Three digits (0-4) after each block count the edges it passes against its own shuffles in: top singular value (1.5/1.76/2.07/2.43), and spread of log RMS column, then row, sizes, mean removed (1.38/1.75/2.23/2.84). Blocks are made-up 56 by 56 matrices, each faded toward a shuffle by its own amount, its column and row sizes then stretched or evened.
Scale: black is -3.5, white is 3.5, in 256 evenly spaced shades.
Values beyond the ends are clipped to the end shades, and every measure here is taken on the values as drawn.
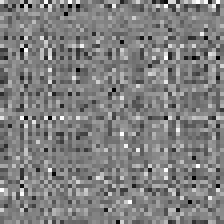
4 2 3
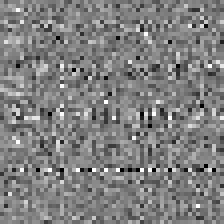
2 1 3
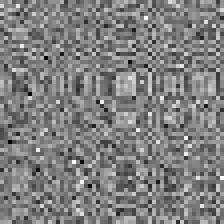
4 1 0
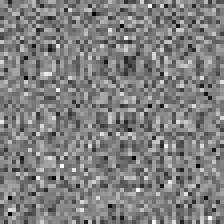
3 0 0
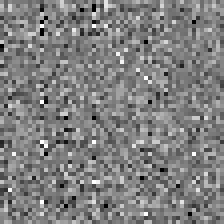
1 2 1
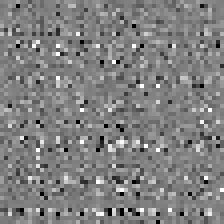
2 2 4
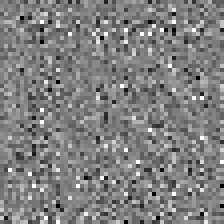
1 3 1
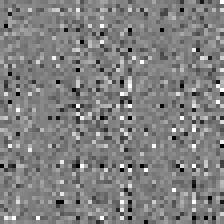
2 3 2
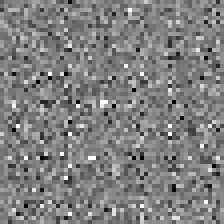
0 2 2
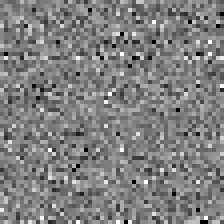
0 0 2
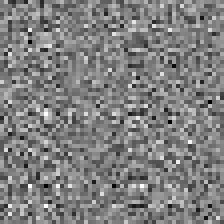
3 2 1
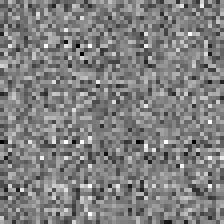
1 1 2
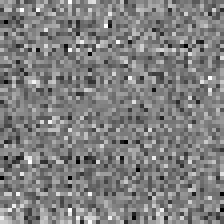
2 1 2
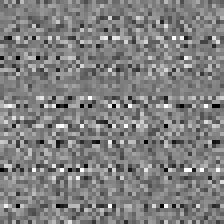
3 0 4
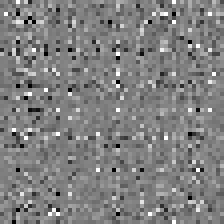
0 3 3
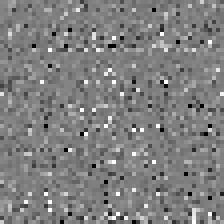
0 1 2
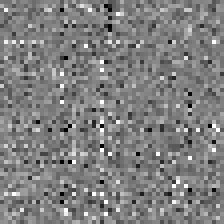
0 2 2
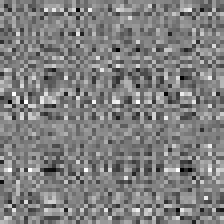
4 1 4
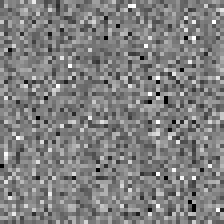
2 1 0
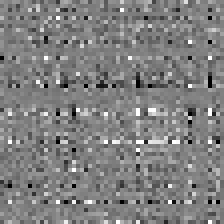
3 3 4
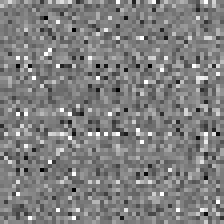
2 2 2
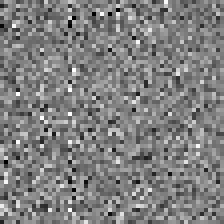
0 2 0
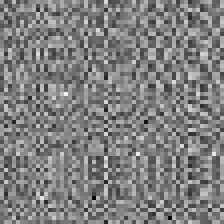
4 3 0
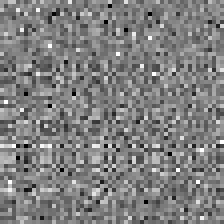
4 0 2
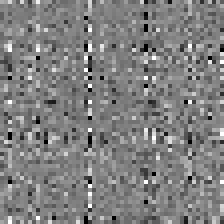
3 4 3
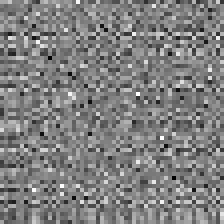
4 1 2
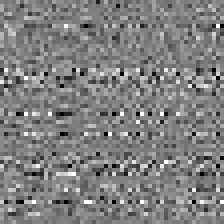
4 0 4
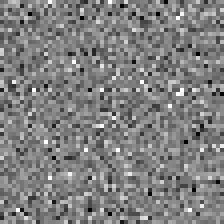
1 0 1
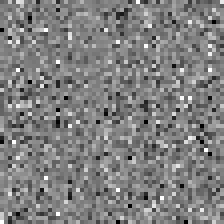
0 3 1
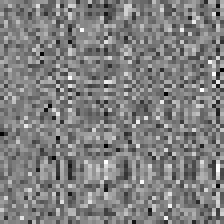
4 3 0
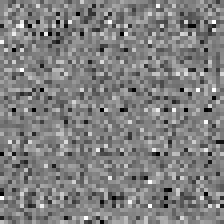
0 0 3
